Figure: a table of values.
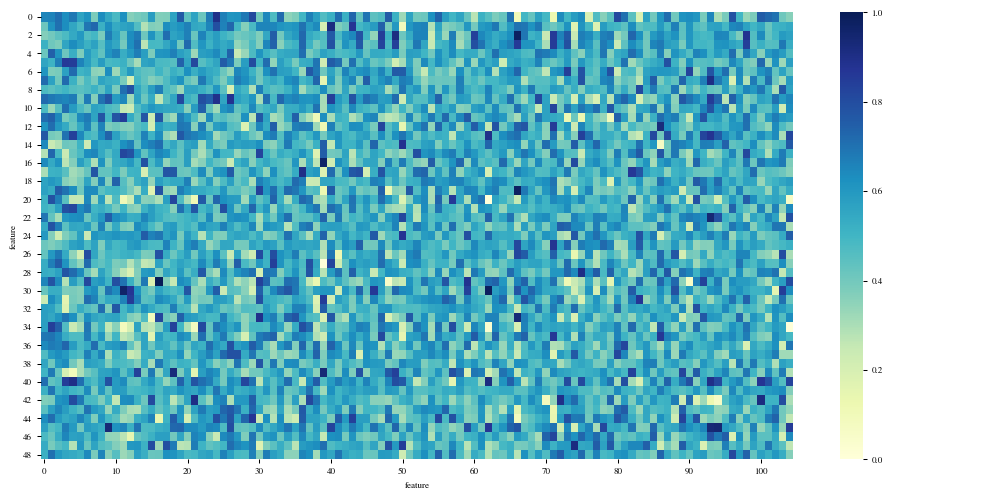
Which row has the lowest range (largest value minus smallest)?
41
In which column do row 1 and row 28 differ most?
77
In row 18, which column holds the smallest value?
79
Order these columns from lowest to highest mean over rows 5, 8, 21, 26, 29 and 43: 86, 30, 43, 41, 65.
65, 41, 43, 86, 30
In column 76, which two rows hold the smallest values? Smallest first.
0, 9
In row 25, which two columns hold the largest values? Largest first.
71, 66
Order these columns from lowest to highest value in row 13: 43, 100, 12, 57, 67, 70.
57, 70, 12, 43, 67, 100
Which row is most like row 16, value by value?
32
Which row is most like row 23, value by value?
48
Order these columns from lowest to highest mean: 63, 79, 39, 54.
39, 54, 79, 63
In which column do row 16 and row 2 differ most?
66
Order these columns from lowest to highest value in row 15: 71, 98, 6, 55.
55, 6, 71, 98
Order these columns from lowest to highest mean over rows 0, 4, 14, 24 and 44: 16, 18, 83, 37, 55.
37, 16, 83, 55, 18
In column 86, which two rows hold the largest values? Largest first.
12, 35
